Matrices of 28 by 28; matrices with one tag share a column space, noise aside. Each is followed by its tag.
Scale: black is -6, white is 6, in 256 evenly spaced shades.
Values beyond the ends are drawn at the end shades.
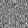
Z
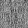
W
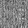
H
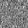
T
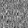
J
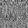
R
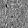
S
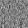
Z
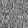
J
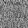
R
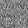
Z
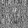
W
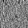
R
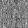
H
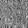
H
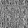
H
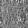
W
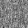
H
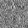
T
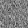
Z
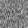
J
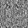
S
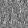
W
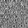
T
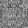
S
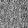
H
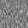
J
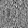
S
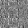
H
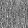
H
